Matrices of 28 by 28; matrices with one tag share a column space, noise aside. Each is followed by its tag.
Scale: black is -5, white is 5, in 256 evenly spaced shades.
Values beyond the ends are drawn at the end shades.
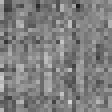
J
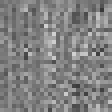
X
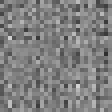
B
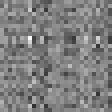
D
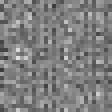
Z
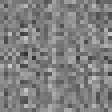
Z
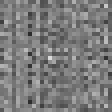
Z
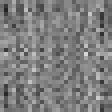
X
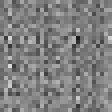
D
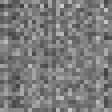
B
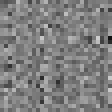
D
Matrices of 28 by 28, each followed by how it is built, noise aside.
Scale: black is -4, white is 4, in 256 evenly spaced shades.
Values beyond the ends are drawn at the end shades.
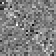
banded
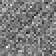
Hankel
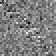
banded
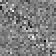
banded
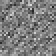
Hankel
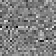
low rank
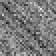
Toeplitz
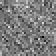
Toeplitz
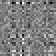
low rank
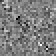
banded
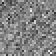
Hankel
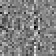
low rank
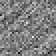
Hankel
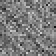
Toeplitz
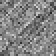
Hankel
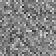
Toeplitz
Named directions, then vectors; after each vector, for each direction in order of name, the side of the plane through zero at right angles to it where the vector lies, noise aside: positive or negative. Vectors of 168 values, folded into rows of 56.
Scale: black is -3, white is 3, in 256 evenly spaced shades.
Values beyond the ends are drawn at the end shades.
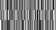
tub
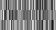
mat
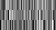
negative, negative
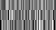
negative, negative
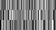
negative, negative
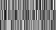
positive, negative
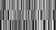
negative, negative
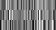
negative, negative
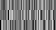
negative, negative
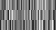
negative, negative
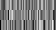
negative, negative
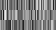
negative, positive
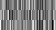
positive, positive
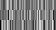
negative, negative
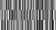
positive, positive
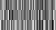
positive, positive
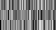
negative, negative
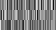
negative, positive
